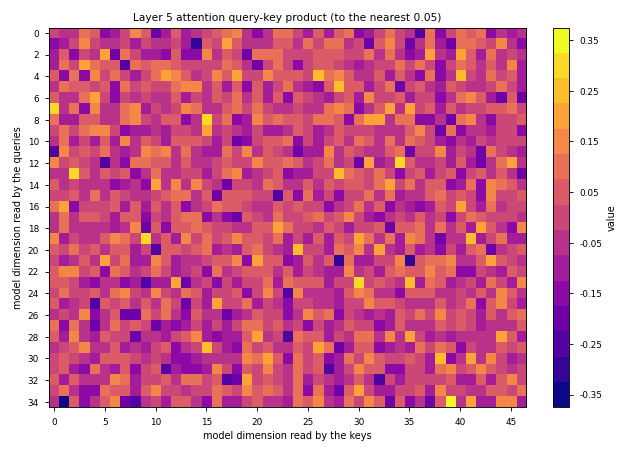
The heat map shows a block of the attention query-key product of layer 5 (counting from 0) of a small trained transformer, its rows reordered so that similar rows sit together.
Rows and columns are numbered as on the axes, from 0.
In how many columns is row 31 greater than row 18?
17
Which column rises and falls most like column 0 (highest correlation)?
35
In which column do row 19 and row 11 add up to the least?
42
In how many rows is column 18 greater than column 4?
17
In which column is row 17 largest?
29
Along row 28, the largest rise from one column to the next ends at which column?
24
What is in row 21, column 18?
0.15
